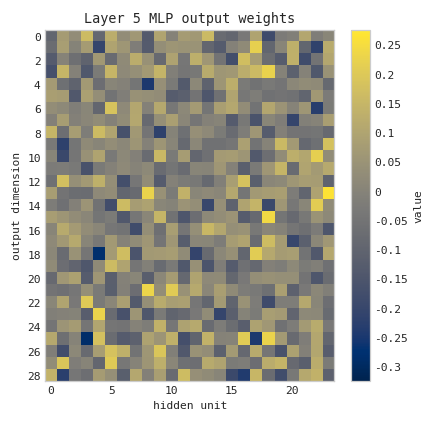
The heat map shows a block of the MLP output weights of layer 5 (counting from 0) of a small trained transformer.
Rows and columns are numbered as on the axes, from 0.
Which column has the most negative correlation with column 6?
4
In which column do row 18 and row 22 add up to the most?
6
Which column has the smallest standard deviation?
2
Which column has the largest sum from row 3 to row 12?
5
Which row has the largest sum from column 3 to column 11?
22
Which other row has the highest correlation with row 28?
24
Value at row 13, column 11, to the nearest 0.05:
0.15
